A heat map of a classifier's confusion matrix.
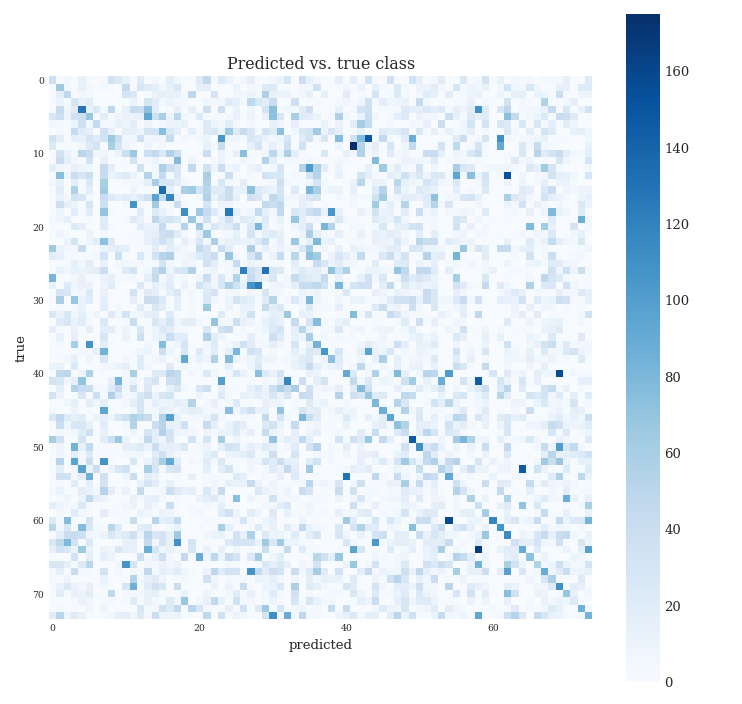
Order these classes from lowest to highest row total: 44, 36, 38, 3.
3, 44, 38, 36
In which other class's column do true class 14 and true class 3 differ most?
7
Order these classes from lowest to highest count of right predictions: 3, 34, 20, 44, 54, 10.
3, 10, 34, 20, 44, 54
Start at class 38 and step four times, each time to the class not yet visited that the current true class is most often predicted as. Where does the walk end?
48
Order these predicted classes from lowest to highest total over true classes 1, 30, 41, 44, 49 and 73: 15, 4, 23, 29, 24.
24, 15, 29, 4, 23
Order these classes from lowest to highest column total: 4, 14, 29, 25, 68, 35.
25, 68, 4, 29, 14, 35
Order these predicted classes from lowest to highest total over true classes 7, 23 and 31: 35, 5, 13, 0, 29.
5, 13, 0, 29, 35
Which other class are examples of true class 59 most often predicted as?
67
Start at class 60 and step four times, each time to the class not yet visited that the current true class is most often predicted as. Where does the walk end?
11
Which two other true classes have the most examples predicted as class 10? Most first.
66, 1
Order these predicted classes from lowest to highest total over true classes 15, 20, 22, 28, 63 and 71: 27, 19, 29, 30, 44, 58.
58, 30, 19, 29, 44, 27
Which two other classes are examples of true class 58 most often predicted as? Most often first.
64, 73
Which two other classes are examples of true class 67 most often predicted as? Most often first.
27, 62
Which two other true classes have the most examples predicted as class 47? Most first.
40, 26
